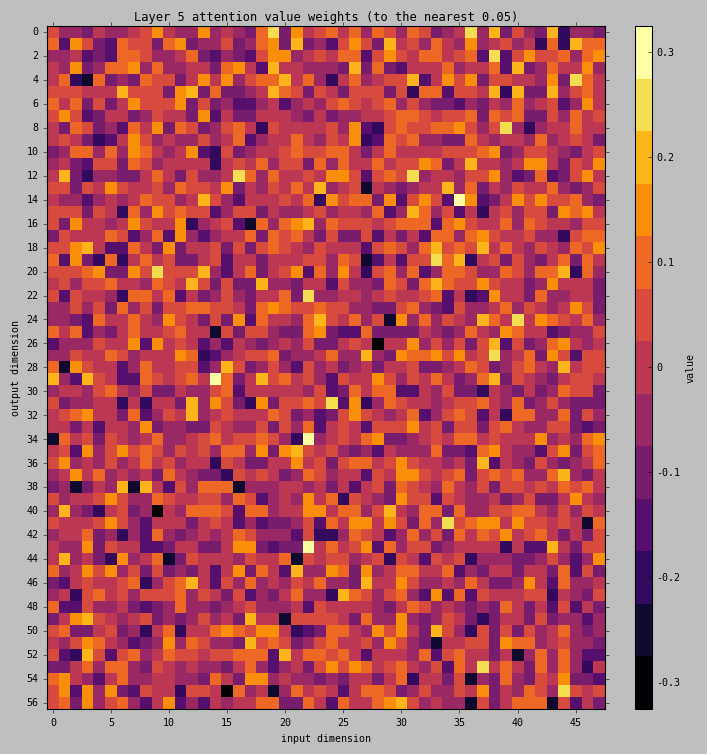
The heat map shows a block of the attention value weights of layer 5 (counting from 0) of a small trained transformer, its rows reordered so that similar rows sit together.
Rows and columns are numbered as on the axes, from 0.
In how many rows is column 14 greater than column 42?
19
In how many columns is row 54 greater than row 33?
18
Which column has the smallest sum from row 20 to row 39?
17
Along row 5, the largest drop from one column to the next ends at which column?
39
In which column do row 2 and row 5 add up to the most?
38
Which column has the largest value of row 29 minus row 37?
14
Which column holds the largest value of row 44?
1
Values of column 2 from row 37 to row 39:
0.15 -0.25 0
